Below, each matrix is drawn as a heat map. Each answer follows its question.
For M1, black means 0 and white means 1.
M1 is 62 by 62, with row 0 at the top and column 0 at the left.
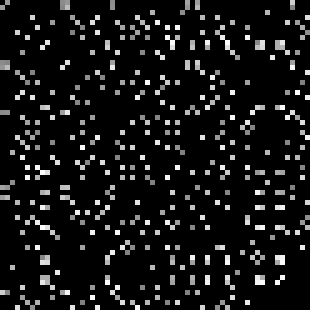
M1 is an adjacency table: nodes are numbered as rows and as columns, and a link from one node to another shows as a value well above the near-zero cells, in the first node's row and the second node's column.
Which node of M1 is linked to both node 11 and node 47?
node 54
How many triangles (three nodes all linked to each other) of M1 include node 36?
3
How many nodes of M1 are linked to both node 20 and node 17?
3
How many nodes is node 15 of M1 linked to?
5
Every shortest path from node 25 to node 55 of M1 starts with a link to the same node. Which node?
node 50
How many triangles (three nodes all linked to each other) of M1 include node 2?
3
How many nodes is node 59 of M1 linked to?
6
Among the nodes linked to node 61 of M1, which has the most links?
node 45
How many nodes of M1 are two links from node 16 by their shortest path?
1
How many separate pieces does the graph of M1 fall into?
3
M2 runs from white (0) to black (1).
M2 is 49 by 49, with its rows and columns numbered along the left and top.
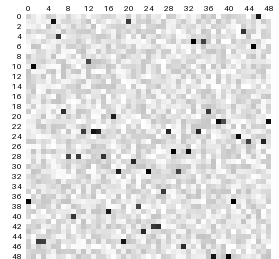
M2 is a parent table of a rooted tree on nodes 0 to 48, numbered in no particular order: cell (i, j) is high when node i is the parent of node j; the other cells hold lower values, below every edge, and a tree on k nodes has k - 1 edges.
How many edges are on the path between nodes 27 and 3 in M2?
8
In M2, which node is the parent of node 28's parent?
43
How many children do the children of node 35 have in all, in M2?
2
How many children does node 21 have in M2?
3
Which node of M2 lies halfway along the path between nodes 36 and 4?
45
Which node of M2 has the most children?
23
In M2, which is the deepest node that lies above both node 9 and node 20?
1
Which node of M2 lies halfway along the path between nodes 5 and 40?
29
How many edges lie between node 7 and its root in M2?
4
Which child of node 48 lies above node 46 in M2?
37
